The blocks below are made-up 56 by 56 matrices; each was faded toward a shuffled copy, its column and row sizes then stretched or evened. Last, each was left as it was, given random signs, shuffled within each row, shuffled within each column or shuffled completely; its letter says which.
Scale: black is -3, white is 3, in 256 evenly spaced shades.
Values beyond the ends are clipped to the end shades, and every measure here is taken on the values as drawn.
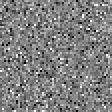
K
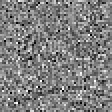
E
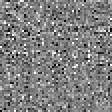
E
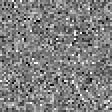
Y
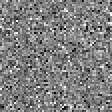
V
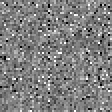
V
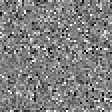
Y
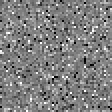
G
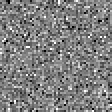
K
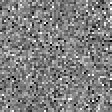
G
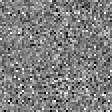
V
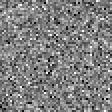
K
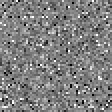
Y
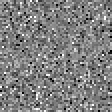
K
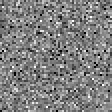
Y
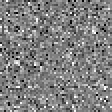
E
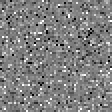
K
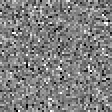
G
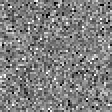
K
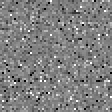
Y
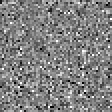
V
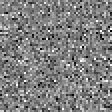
E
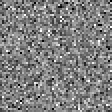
K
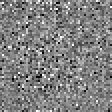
V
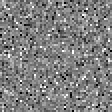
G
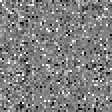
V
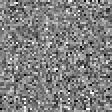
V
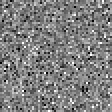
K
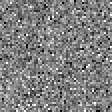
K
